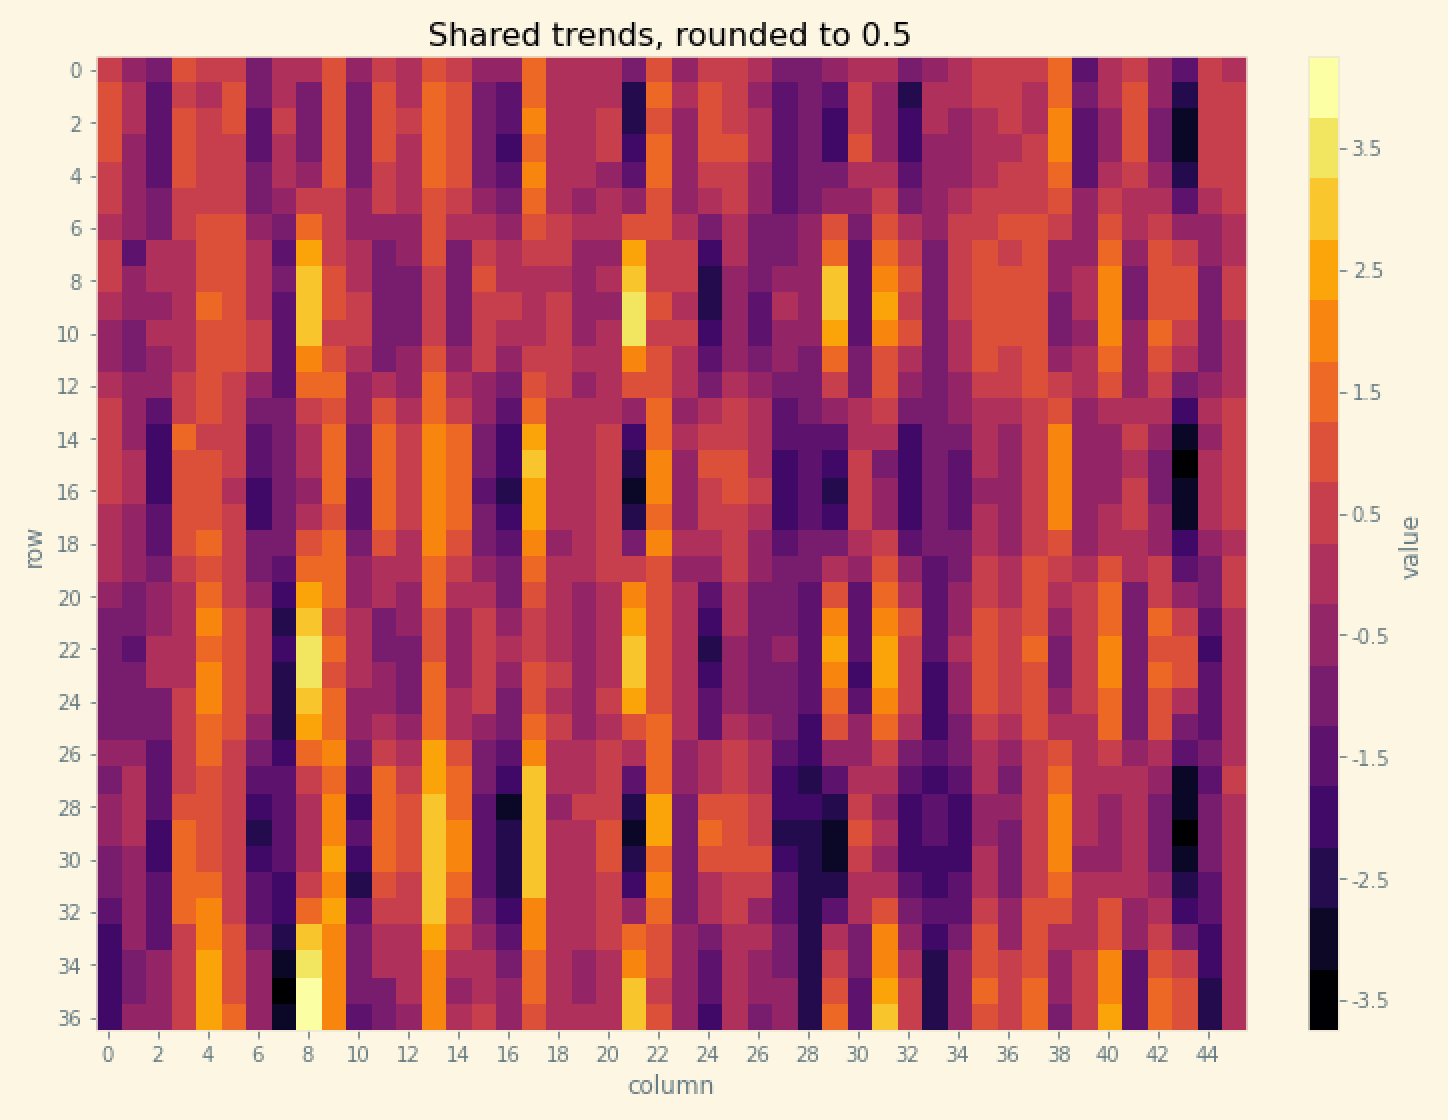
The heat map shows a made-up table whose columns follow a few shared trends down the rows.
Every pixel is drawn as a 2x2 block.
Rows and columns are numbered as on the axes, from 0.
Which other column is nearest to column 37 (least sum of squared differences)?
5
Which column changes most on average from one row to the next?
21
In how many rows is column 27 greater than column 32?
4
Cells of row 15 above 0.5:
11
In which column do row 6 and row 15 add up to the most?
17
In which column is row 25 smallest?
7
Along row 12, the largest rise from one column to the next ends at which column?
8
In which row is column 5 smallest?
16
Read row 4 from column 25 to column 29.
0.5 -0.5 -1.5 -1 -1
